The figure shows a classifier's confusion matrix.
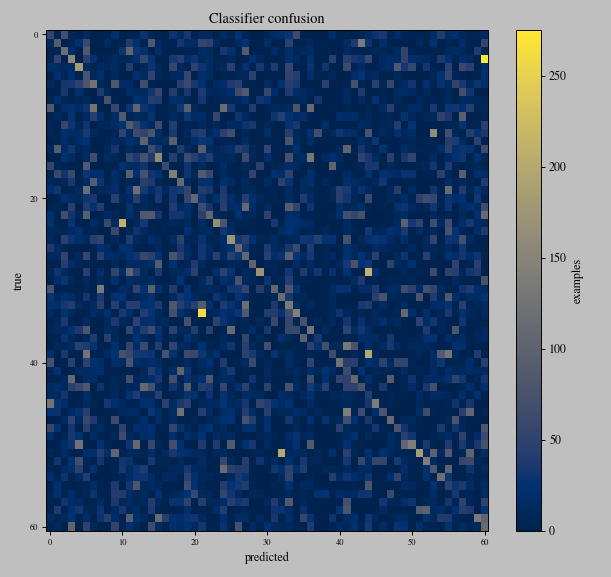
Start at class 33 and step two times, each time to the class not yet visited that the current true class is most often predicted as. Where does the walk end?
17
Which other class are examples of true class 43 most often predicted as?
13
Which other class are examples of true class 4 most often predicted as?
48
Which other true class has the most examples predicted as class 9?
51
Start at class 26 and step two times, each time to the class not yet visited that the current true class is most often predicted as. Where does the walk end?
21
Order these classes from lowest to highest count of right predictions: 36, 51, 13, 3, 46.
46, 13, 36, 3, 51
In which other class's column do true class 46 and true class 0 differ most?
41
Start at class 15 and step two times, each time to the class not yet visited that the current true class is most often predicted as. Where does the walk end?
25
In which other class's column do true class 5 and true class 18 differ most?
6
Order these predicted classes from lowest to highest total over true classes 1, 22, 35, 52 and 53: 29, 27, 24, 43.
29, 27, 24, 43
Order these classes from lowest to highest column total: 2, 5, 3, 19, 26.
26, 2, 3, 19, 5
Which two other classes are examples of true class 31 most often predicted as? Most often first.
7, 14
